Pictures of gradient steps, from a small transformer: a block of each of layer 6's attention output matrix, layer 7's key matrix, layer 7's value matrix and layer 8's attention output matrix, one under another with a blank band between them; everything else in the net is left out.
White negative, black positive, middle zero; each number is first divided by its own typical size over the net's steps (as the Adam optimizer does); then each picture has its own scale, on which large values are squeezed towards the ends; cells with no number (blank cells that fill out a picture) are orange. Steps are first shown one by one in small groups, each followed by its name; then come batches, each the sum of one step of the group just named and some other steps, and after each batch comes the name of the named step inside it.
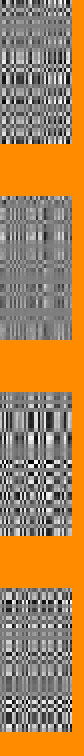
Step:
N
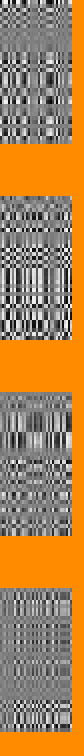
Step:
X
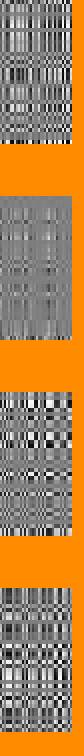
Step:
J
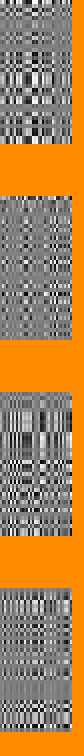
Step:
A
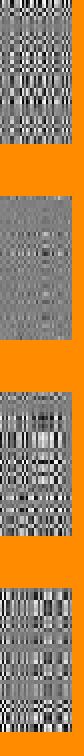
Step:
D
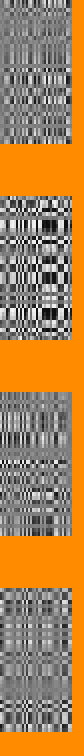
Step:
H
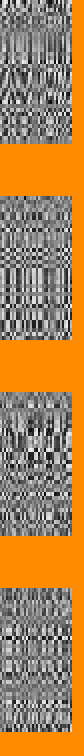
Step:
X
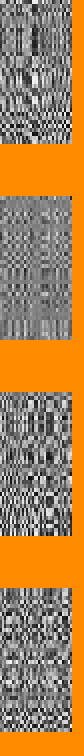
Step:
A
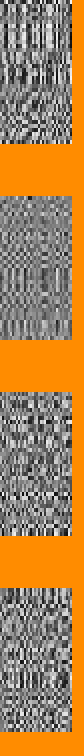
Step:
N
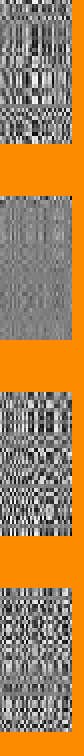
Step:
A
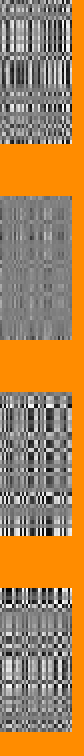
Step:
J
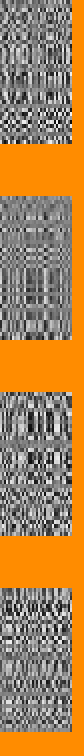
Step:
N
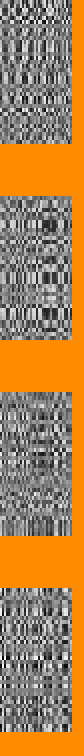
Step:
H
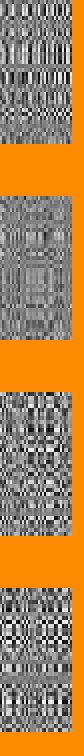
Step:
N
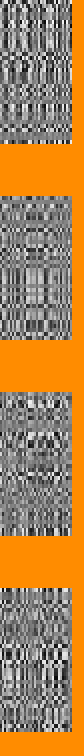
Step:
J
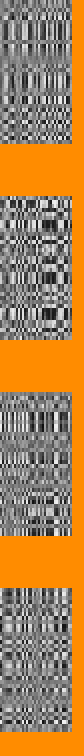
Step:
H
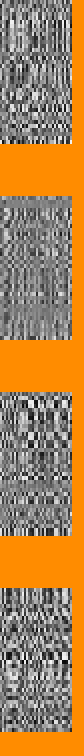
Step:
J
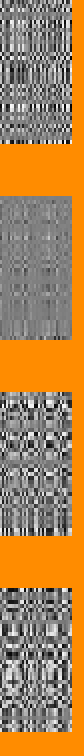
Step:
J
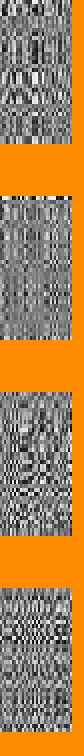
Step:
A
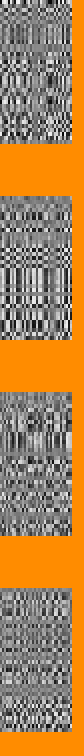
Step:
X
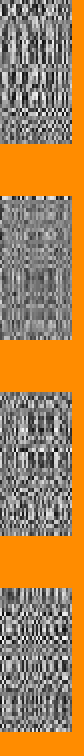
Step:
D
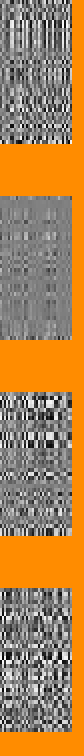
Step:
J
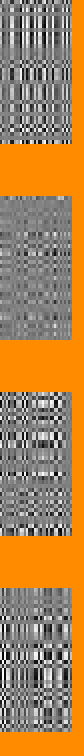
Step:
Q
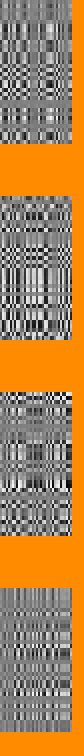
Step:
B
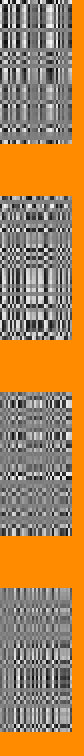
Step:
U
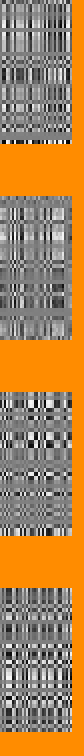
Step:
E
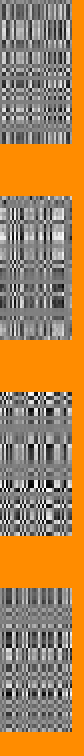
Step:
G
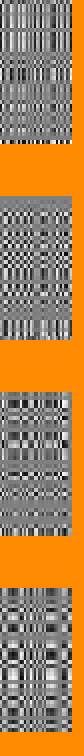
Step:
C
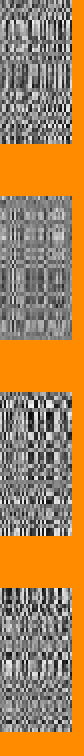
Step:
E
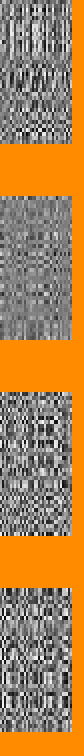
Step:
Q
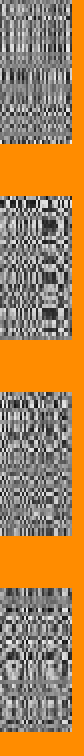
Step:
C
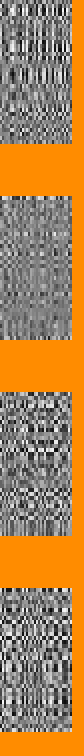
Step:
Q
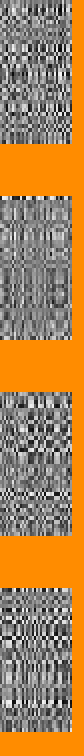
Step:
E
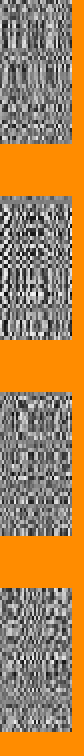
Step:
U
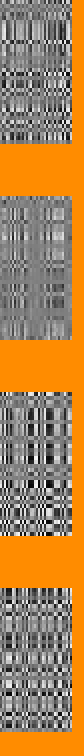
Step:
G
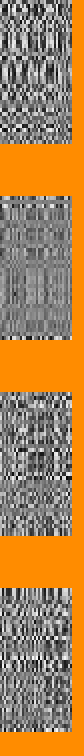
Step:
U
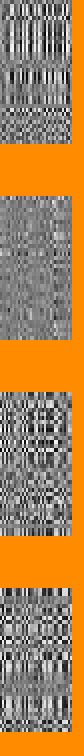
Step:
Q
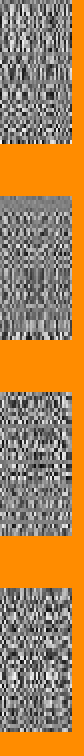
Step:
C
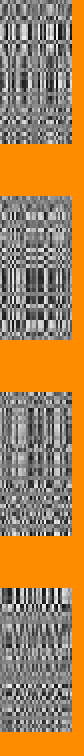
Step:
G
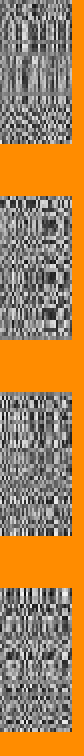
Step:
C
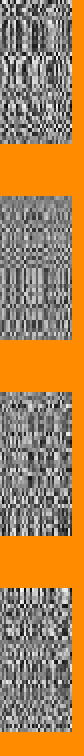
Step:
U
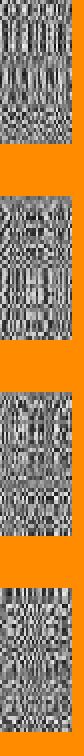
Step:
U
